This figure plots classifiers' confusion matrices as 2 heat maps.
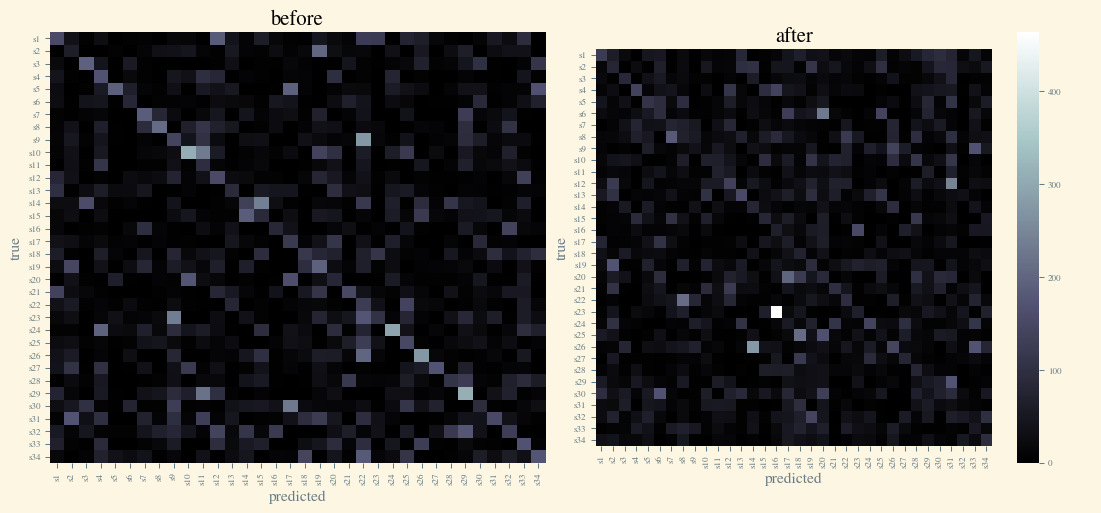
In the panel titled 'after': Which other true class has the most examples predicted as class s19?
s32
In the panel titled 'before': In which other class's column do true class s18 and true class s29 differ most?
s11
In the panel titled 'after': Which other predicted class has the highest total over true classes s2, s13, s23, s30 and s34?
s16
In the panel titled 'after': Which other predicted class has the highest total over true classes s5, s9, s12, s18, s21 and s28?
s31
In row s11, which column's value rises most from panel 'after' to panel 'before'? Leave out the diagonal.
s4
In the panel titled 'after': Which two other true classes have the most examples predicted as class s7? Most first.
s8, s15
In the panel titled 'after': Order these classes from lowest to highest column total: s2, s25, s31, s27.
s27, s25, s2, s31
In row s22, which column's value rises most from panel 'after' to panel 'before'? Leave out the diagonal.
s25
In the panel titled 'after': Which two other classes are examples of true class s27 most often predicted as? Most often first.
s18, s24
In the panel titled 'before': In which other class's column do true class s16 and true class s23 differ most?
s9
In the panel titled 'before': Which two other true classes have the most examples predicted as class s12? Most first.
s1, s32
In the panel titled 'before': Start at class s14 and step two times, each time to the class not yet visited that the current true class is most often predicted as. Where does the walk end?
s26
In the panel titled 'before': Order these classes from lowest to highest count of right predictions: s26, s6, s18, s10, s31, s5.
s6, s18, s31, s5, s26, s10
